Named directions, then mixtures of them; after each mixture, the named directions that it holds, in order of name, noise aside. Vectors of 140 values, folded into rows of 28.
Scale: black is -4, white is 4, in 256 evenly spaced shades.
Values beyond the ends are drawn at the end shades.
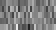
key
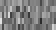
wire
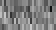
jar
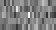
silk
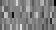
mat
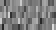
silk, wire.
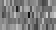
silk.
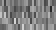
jar.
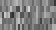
mat, wire.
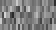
mat, wire.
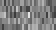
jar, silk.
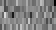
jar, mat.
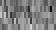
jar.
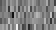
key, mat.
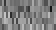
jar.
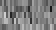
jar.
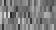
jar, wire.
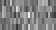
silk.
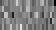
mat.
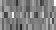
mat.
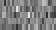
silk.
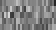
mat, wire.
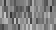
jar.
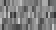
silk, wire.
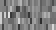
jar, wire.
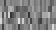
jar, wire.
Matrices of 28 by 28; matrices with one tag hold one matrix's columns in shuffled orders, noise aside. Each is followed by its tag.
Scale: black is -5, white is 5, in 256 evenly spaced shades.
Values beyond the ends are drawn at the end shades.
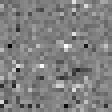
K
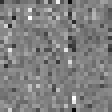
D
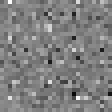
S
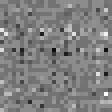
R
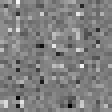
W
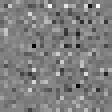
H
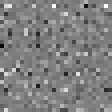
H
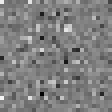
S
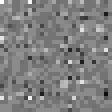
S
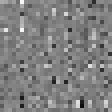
W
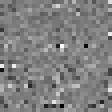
K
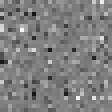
S
